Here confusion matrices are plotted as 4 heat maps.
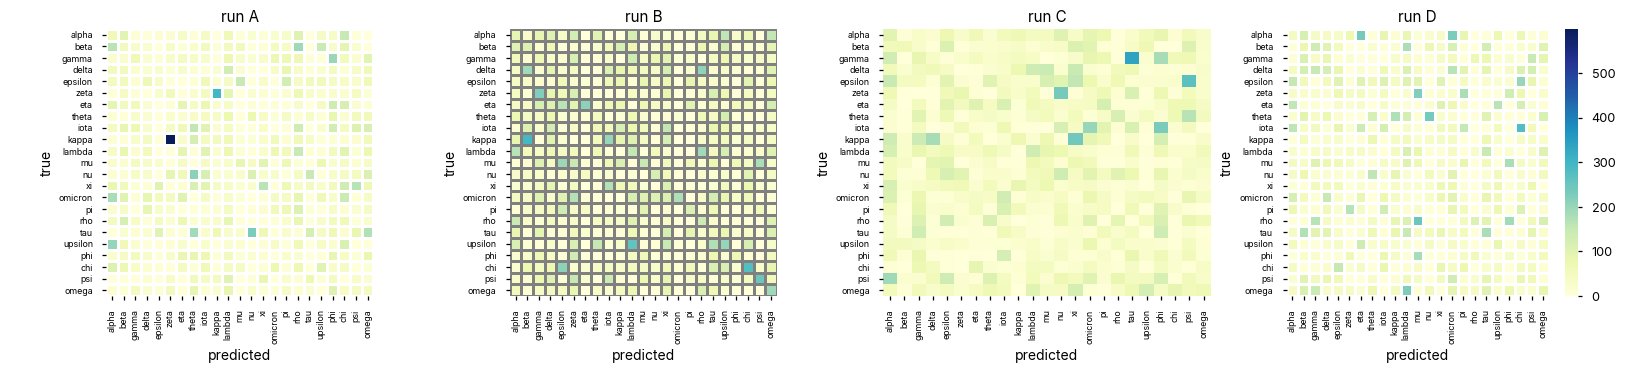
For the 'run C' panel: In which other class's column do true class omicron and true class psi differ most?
epsilon
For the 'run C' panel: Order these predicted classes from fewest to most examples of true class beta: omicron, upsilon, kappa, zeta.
zeta, kappa, upsilon, omicron
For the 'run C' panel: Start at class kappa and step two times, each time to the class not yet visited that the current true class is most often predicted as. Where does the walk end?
alpha
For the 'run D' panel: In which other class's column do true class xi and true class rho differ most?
mu
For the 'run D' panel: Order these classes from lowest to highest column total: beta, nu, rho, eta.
rho, nu, eta, beta
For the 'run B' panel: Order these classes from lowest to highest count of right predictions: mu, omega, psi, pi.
pi, mu, omega, psi
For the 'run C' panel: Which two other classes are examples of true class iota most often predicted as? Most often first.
phi, omicron
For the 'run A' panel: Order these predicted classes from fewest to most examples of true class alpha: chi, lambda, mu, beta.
mu, lambda, beta, chi
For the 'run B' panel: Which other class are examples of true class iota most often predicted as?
xi
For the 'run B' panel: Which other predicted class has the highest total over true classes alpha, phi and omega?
zeta
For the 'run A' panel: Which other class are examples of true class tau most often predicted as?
nu
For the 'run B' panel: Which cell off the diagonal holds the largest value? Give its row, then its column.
kappa, beta
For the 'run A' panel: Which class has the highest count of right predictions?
xi
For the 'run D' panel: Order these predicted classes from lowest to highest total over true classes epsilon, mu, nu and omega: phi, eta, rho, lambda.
rho, eta, phi, lambda
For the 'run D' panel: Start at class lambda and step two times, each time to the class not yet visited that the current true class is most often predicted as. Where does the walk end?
beta
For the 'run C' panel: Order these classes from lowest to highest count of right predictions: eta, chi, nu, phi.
chi, phi, eta, nu
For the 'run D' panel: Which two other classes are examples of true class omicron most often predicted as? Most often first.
delta, alpha
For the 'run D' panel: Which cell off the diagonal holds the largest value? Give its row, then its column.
iota, chi
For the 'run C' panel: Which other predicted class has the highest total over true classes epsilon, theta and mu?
psi
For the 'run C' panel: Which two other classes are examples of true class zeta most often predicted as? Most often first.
nu, tau
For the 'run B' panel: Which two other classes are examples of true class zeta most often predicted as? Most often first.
gamma, tau
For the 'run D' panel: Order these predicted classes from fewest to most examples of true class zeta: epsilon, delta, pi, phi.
delta, epsilon, phi, pi
